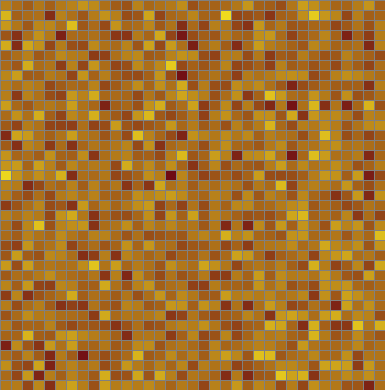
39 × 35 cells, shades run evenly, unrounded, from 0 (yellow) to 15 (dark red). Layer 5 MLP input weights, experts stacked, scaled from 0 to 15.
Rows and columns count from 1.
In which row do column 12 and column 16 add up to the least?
17
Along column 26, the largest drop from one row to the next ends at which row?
19
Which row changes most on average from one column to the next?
11
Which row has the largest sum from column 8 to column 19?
4
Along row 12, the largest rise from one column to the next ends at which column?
28
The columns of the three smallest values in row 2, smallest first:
21, 29, 1
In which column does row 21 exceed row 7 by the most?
16
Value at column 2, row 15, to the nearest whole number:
12
